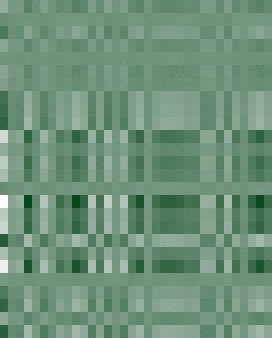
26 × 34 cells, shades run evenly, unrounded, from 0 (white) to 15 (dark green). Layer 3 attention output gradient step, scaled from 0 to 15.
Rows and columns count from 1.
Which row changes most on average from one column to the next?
16
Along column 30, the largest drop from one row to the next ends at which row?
19
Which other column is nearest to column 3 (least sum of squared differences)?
26
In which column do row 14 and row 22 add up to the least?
1
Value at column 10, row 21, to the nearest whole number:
14
